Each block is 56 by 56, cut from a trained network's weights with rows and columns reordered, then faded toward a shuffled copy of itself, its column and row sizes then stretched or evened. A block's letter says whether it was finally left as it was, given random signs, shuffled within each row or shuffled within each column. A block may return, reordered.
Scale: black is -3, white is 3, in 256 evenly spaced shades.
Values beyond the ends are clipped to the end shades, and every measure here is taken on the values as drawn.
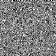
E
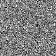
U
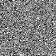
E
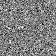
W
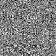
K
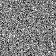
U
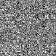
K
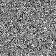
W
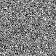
W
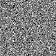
U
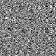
K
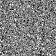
U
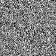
E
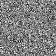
W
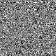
E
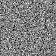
W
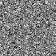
K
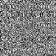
K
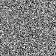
E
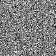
U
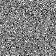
W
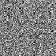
K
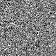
U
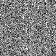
U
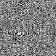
K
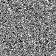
W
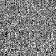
K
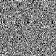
K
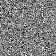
U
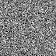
W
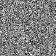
E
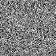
E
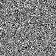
W
